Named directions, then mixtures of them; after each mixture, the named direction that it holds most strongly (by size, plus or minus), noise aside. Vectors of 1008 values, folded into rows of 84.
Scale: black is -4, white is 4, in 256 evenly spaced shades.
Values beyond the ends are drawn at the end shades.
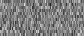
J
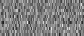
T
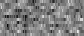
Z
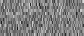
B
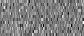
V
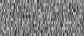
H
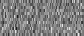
T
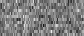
Z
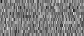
H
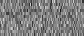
B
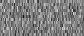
H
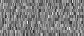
J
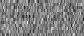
H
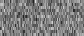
J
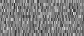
H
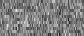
B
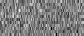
T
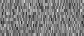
B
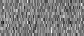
T
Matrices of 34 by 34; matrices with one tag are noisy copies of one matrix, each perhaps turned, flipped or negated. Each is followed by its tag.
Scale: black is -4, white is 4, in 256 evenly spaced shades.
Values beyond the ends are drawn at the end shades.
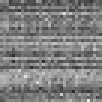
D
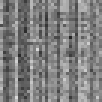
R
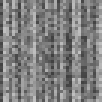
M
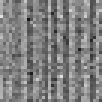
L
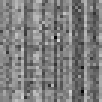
R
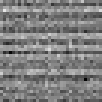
L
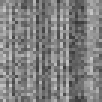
D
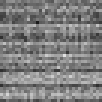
R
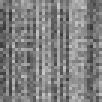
D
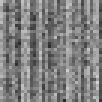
M
